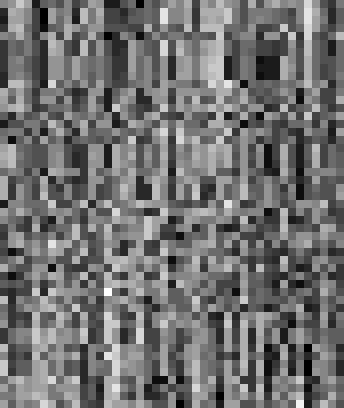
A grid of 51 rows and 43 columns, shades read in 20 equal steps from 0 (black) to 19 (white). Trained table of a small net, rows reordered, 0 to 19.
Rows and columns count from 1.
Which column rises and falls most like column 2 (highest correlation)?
27
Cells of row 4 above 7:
23
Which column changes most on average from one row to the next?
7
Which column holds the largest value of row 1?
39
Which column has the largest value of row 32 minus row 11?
31
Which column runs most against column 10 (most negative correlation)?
21
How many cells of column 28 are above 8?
29
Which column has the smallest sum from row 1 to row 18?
42
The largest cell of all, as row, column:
37, 14
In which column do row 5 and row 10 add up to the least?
33
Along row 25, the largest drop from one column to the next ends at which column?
26
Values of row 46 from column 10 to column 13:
7 3 10 9
